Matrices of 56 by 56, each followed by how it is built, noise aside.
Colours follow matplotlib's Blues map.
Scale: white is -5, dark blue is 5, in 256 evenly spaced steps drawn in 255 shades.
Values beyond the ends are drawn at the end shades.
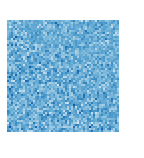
lower triangular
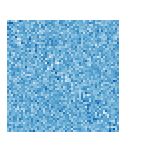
banded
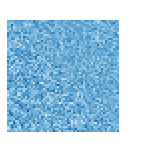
lower triangular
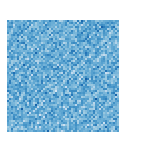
Hankel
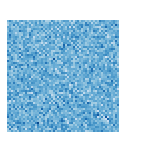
Toeplitz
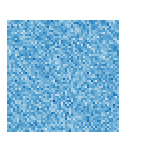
Toeplitz
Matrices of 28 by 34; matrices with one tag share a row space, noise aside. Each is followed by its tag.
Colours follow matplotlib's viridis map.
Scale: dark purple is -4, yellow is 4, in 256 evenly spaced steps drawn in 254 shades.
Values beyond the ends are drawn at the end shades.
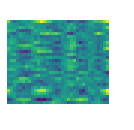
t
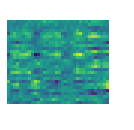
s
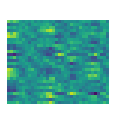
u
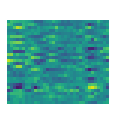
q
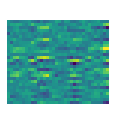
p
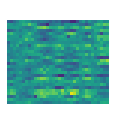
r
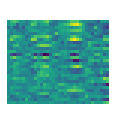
p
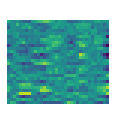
t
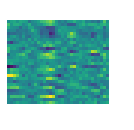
u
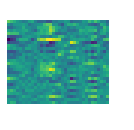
u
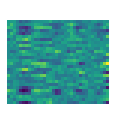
t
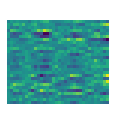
p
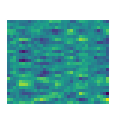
t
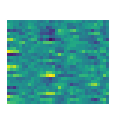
u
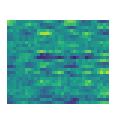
r
